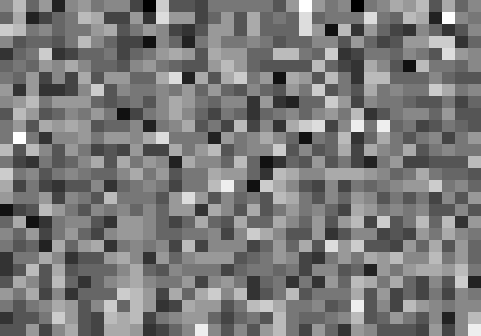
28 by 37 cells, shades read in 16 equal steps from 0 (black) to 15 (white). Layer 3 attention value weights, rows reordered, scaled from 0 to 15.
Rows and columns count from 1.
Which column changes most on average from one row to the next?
29
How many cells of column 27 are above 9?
4
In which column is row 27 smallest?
35
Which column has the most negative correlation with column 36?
7
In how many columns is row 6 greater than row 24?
16
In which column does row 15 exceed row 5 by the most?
1
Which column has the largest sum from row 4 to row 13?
14
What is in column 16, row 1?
4
